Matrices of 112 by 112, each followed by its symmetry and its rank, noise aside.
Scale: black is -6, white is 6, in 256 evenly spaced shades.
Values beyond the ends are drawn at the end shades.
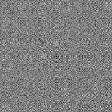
symmetric, rank eight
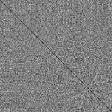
symmetric, rank twelve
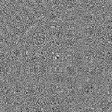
symmetric, rank twelve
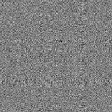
no symmetry, rank sixteen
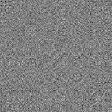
symmetric, rank twelve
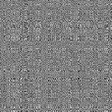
no symmetry, rank eight
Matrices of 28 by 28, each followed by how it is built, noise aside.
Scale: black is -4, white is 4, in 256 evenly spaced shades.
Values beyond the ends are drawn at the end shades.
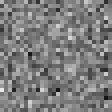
low rank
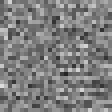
blocks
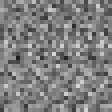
repeating columns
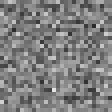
repeating columns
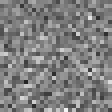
noise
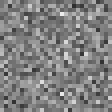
noise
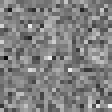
uneven rows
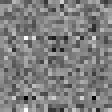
low rank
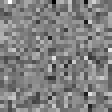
low rank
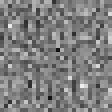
low rank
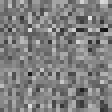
low rank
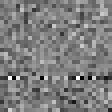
uneven rows
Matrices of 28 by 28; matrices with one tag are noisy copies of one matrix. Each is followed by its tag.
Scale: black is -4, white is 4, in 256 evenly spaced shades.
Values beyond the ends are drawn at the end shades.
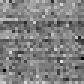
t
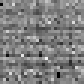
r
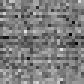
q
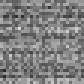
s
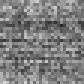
t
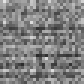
r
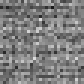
s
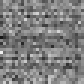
q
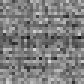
q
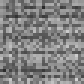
s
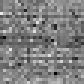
q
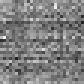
t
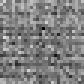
r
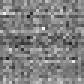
q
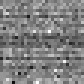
q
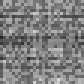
q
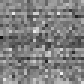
q
